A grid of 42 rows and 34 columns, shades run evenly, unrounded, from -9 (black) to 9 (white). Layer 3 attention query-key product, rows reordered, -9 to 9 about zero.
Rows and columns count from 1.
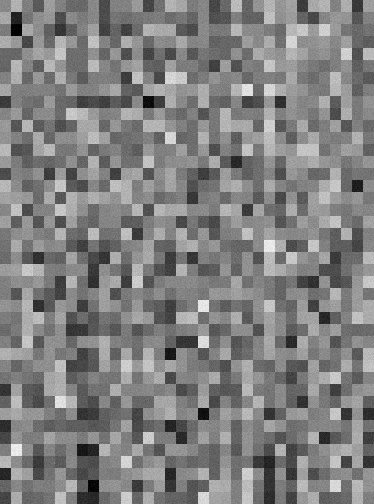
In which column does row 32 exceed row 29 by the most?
31
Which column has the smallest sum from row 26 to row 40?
8
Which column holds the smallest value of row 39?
25
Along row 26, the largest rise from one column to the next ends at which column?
19
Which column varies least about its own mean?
24
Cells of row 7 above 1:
9
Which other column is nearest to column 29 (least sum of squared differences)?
5
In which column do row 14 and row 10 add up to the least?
22
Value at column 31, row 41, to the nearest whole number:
6
